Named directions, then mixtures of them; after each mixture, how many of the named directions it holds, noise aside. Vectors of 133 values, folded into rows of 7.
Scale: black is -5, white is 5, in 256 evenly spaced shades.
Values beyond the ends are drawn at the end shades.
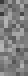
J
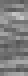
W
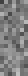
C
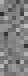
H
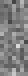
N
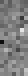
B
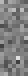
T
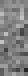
three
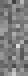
one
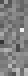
two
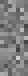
three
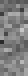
three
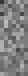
one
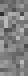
three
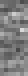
two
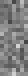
one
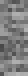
three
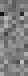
two
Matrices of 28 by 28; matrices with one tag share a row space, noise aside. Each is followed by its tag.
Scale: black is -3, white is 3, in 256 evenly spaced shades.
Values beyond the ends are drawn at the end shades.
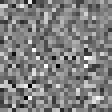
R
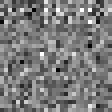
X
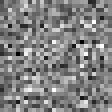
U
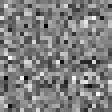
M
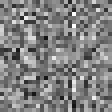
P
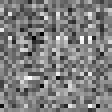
X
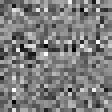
P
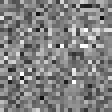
M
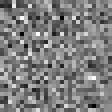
R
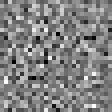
R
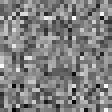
P
